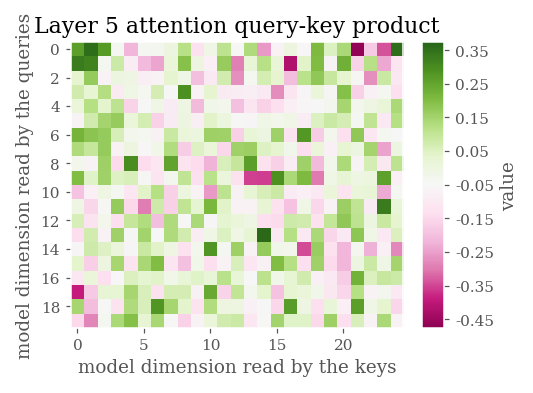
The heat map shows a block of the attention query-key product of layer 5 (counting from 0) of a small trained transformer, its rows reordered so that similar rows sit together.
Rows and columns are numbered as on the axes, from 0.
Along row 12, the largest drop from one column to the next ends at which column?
6
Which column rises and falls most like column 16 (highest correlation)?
5
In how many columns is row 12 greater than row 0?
13
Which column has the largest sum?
2
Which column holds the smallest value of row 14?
17
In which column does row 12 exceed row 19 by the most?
20
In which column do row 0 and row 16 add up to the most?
24
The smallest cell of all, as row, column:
0, 21
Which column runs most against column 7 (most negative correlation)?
3
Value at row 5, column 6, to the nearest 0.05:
-0.15
